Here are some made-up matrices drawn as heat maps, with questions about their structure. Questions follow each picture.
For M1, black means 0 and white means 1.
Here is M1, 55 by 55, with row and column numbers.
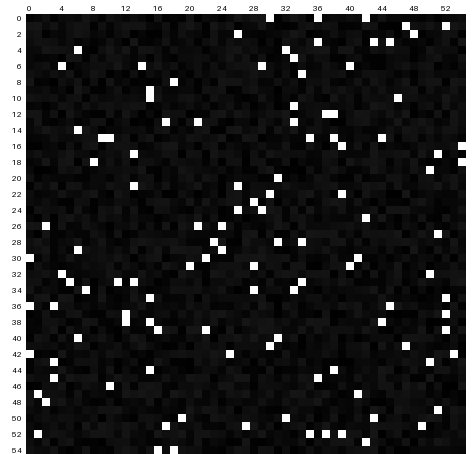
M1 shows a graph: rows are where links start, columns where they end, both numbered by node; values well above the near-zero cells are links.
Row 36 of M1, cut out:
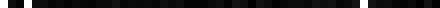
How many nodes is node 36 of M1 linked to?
3
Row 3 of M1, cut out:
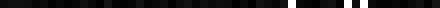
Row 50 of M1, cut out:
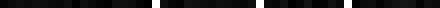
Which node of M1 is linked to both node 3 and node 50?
node 43
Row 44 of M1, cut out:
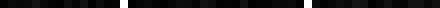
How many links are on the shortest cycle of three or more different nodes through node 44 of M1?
3
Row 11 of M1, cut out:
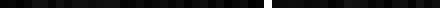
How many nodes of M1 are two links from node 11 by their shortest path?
3
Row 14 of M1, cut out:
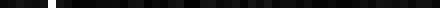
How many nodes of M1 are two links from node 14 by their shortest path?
3
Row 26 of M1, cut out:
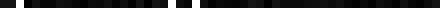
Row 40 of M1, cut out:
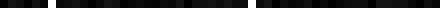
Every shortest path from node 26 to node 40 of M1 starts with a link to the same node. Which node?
node 24
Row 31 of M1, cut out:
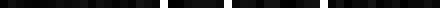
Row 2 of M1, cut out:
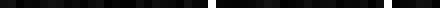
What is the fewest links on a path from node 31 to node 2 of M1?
6
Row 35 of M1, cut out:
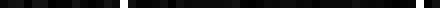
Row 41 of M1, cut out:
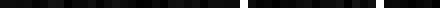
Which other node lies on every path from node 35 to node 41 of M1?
node 52
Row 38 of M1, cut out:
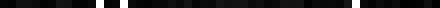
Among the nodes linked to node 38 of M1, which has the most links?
node 15
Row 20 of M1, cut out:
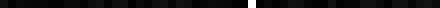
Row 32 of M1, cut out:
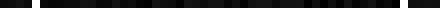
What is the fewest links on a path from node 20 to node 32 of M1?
5
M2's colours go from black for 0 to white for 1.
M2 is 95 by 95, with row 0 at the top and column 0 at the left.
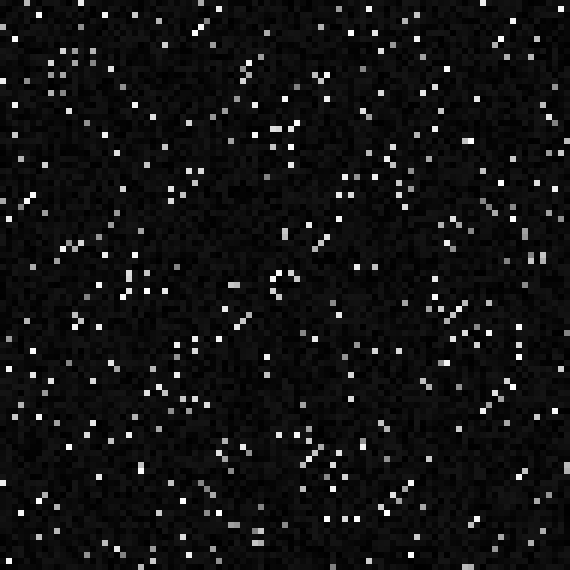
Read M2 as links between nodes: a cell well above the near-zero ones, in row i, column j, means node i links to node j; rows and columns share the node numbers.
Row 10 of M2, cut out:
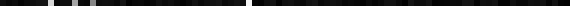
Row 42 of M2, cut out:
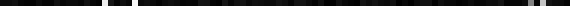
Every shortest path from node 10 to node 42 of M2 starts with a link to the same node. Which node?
node 15
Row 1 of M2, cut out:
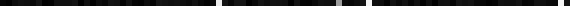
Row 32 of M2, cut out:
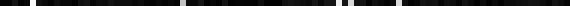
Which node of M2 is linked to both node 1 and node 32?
node 56
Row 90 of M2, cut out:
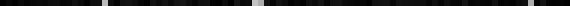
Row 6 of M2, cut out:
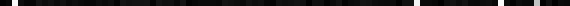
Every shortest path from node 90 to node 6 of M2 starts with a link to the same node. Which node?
node 17
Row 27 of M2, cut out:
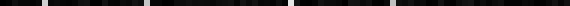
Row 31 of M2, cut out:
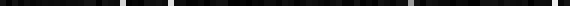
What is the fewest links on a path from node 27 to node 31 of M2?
6
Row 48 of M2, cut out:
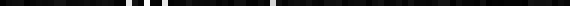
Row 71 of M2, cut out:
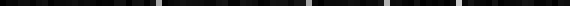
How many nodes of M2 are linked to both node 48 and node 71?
0
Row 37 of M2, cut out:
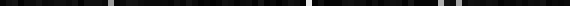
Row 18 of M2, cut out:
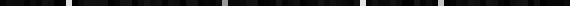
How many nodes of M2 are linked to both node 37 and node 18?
1
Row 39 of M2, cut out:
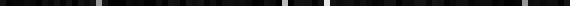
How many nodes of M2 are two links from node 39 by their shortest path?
5
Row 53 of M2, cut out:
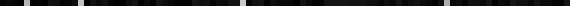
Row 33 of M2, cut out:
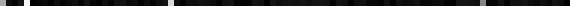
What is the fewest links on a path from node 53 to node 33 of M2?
2
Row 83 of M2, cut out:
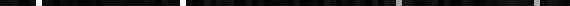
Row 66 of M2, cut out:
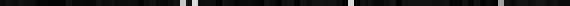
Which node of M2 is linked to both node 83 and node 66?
node 30
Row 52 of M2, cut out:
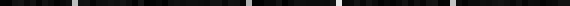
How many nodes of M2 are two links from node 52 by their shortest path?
6
